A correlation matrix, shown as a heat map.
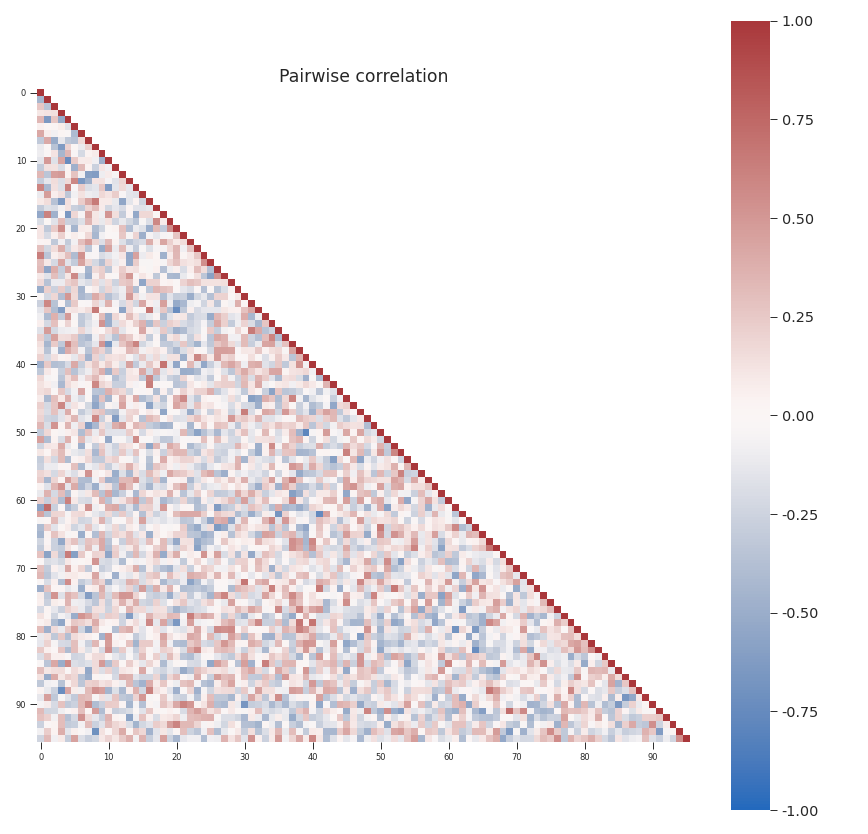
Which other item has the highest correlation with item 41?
73
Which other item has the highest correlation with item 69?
91
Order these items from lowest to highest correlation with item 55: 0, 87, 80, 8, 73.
0, 8, 87, 80, 73
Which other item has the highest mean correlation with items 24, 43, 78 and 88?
16
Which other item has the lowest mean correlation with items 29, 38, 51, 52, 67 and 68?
10
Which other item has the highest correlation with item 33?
84
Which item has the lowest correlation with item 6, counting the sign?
13
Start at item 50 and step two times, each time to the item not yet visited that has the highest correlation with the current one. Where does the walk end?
61
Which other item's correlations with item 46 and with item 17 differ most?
8
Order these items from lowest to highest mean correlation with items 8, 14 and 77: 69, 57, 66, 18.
18, 57, 66, 69
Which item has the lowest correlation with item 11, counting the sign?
48
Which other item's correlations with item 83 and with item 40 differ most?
78
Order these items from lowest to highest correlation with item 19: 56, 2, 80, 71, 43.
2, 43, 80, 71, 56
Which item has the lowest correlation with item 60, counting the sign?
54
